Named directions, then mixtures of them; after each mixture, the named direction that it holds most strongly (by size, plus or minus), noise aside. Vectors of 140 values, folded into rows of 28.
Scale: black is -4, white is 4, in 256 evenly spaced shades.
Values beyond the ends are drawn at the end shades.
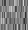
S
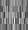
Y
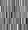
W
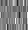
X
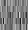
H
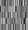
S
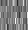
X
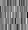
W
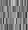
X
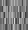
Y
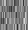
S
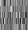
H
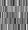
X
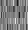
X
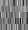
X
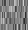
S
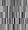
Y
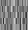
H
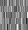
W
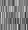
S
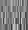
Y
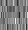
X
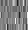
X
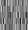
H
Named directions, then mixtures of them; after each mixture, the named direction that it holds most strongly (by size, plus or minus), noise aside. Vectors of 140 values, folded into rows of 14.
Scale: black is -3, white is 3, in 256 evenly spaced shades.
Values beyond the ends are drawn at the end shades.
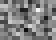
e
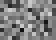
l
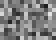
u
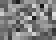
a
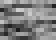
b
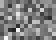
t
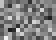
t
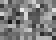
u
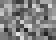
u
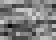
b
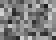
u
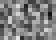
u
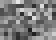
a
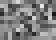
a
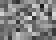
a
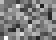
t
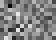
t
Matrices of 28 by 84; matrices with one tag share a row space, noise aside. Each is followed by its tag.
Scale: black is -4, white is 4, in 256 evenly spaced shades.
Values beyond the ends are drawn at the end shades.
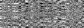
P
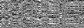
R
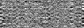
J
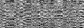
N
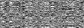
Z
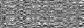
N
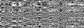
R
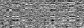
Z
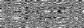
P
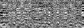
J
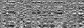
N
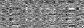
Z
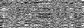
J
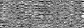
J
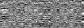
J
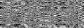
P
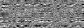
J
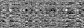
Z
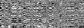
R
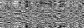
P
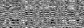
Z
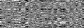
P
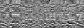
Z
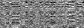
Z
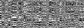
R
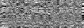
J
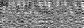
J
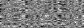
P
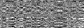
N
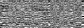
J
